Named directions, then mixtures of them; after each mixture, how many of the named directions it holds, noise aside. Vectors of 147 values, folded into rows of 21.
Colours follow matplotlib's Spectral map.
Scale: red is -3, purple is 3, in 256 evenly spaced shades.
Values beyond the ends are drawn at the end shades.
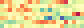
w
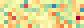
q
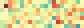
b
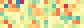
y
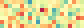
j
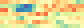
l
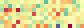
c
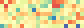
four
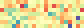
two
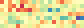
four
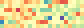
two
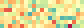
four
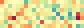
three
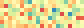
one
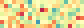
one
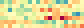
one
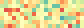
four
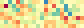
two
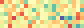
four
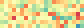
three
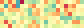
one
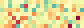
two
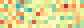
four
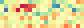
two
